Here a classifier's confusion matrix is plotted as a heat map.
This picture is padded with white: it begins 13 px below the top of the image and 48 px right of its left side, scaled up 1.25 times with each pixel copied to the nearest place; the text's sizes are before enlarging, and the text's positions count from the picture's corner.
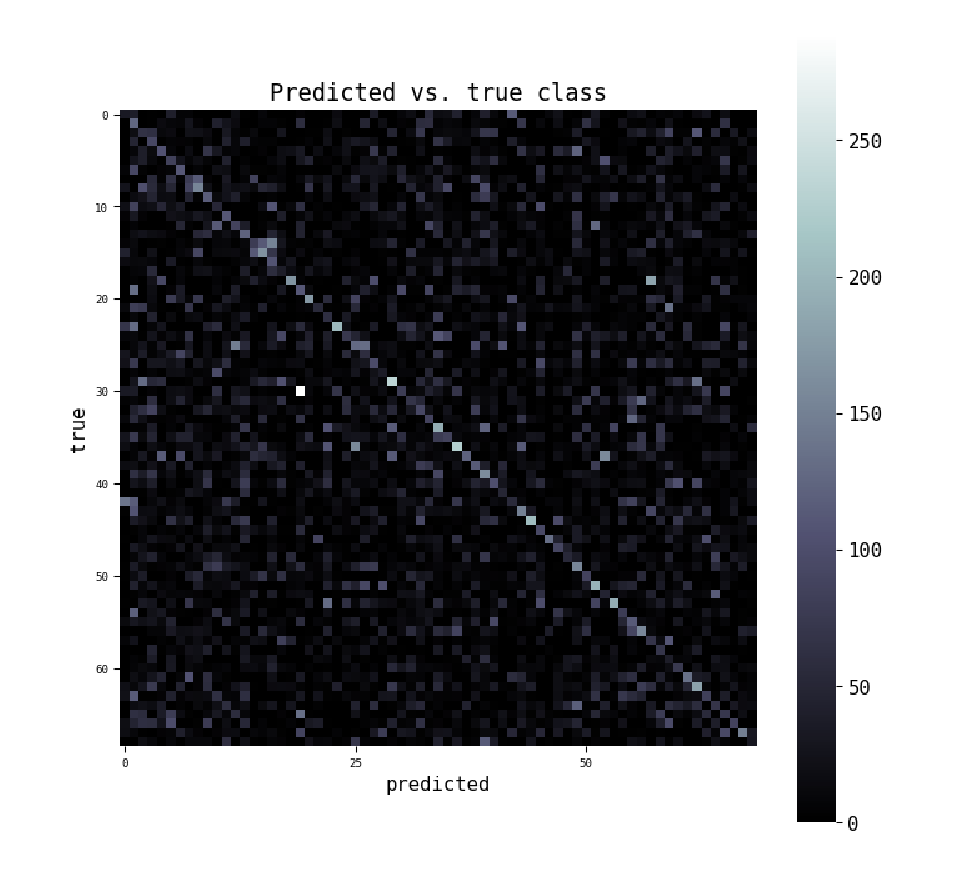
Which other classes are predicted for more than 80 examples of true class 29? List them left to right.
2, 17, 62
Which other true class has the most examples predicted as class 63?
46
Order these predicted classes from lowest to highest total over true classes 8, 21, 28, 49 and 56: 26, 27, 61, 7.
61, 26, 27, 7
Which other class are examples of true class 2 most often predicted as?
62
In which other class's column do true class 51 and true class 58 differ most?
28
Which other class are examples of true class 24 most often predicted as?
34
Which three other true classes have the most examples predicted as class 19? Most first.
30, 65, 67
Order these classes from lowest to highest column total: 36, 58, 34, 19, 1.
36, 58, 19, 34, 1
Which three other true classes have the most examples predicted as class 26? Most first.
25, 51, 49
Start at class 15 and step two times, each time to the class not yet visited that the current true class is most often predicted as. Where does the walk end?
16
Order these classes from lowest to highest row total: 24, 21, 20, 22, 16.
22, 16, 21, 20, 24
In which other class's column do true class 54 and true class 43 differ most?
57
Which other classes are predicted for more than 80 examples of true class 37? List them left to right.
4, 6, 29, 52
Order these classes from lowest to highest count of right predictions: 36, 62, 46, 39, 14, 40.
14, 40, 46, 39, 62, 36
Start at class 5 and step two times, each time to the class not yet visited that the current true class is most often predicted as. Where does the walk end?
64
